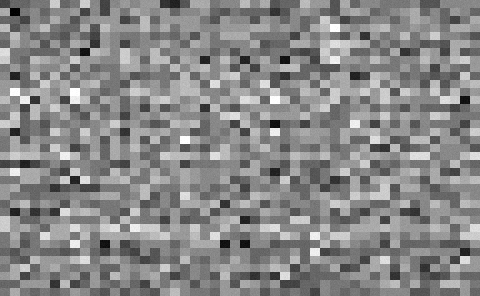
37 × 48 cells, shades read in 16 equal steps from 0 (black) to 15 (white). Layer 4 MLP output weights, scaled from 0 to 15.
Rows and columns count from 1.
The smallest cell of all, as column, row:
2, 2
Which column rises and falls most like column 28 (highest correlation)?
45
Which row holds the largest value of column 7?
20
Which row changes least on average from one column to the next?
37
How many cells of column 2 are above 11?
4
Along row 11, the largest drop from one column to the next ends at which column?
28
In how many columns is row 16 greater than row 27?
21
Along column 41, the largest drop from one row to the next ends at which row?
27
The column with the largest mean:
19
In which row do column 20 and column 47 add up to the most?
30
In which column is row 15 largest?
24
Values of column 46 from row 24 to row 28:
8 6 6 8 10
